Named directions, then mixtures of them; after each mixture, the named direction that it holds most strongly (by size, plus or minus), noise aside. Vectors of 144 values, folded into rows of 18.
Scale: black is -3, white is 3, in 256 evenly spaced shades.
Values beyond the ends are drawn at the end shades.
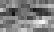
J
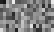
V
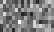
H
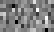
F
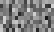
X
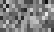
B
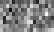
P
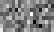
H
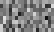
X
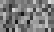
F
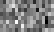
F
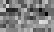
J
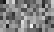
V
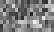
B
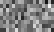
B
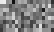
V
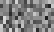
X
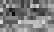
J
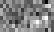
B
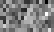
B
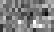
H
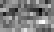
J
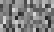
X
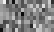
V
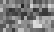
J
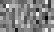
F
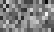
B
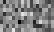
H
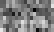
J
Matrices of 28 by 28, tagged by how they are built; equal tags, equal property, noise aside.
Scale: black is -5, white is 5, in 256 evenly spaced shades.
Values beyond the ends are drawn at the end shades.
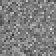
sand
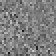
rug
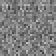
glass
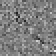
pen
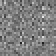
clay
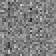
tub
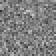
sand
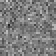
sand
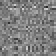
clay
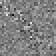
pen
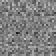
glass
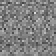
glass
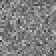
sand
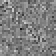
pen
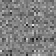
clay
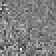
rug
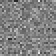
clay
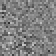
rug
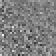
rug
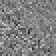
rug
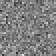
sand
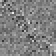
pen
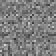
glass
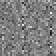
tub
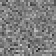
glass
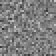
sand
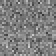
glass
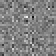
clay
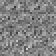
glass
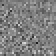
rug
